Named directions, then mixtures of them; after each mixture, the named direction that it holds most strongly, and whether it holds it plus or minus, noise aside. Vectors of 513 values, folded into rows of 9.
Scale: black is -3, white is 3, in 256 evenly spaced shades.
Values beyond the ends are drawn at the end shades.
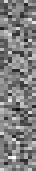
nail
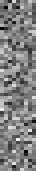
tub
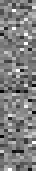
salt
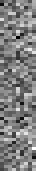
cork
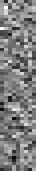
nail, minus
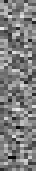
nail, minus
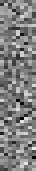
cork, plus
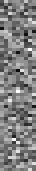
nail, plus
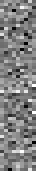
salt, minus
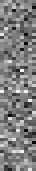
salt, minus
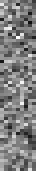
cork, minus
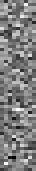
nail, minus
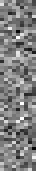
cork, minus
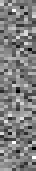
cork, minus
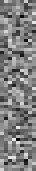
nail, plus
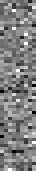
salt, plus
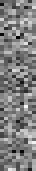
cork, plus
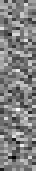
nail, minus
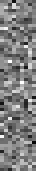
tub, minus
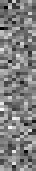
tub, plus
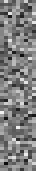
nail, plus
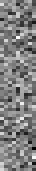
cork, minus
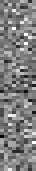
salt, plus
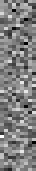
salt, minus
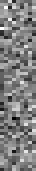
tub, minus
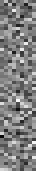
nail, plus
